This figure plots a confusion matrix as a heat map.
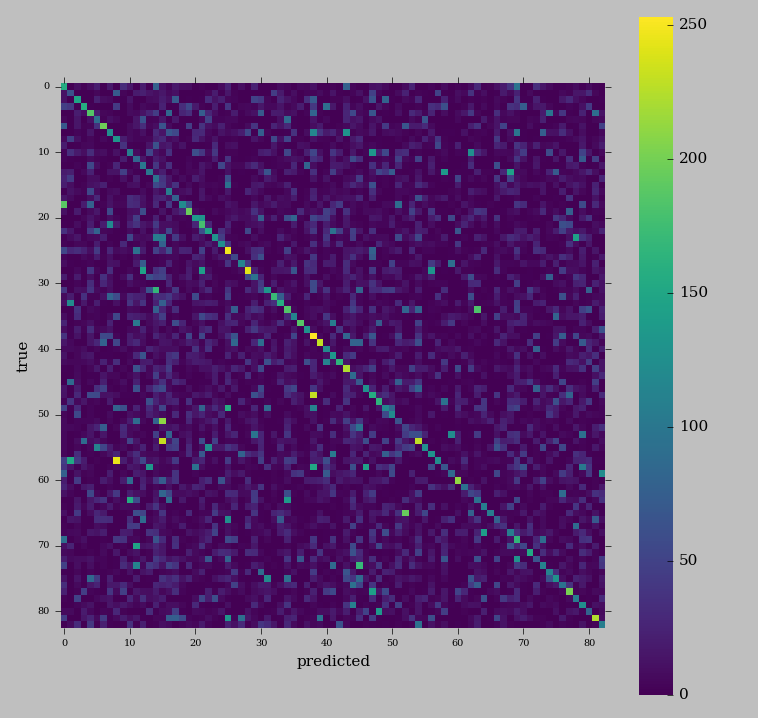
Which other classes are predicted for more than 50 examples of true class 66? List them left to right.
12, 25, 33, 81
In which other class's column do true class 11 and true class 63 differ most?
10
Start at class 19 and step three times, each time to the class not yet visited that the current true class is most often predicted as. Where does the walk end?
38
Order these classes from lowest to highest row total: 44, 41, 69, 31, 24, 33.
44, 24, 41, 33, 69, 31
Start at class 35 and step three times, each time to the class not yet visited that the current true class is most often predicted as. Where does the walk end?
14
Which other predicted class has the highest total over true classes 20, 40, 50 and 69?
21
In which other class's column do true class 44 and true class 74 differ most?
30
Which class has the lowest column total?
65
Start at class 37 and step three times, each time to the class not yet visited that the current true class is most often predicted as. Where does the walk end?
15
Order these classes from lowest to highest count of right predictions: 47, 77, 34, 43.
47, 34, 77, 43
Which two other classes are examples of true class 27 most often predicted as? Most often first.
59, 12
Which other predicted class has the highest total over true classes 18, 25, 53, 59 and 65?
0
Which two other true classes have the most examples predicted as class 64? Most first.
68, 78
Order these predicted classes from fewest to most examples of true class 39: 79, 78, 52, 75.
78, 52, 75, 79
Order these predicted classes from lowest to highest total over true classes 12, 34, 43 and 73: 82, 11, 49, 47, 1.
1, 49, 82, 47, 11
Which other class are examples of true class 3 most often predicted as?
40
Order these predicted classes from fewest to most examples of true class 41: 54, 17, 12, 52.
52, 54, 17, 12
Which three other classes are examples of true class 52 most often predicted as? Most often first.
45, 6, 44
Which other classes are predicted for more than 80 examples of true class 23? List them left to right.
14, 15, 78
